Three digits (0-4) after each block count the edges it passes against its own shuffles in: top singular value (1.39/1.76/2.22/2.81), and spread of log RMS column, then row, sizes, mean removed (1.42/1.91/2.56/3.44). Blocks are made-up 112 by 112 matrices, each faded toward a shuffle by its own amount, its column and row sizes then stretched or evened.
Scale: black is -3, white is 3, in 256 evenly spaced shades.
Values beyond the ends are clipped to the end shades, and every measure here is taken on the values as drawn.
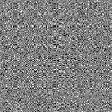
4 1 3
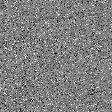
0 1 0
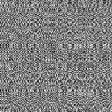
4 1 3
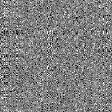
3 3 1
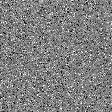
1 0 0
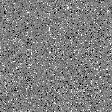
1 2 0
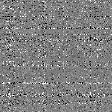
1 3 4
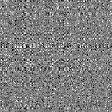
4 2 3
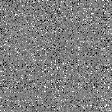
2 2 2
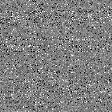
1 1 3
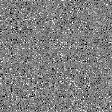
1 1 3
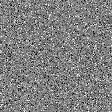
1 0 0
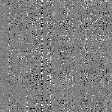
2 4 2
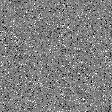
1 1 0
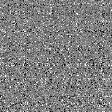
2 2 3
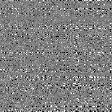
3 2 4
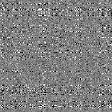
3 2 4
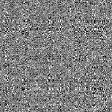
3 3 2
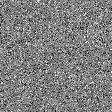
0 0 0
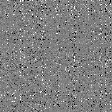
0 3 2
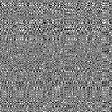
4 1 4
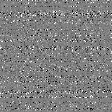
1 2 4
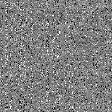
2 3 0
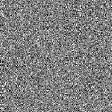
3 2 1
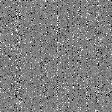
1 3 1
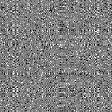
4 2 2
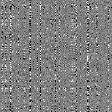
4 4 2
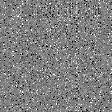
2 2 1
